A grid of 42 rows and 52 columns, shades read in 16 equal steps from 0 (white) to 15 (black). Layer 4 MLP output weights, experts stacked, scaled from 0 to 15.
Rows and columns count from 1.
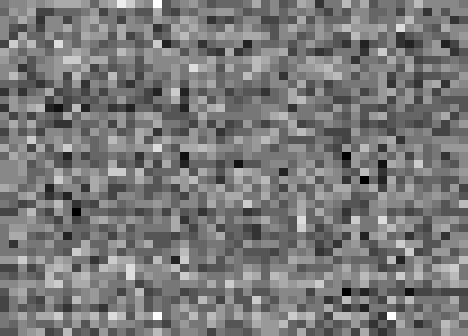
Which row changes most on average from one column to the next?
40
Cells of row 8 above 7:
20
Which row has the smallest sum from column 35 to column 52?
35
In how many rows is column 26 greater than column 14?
20
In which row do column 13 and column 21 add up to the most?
14
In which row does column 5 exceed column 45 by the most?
4
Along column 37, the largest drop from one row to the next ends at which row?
39
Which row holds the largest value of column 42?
41
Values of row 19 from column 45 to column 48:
8 7 6 9
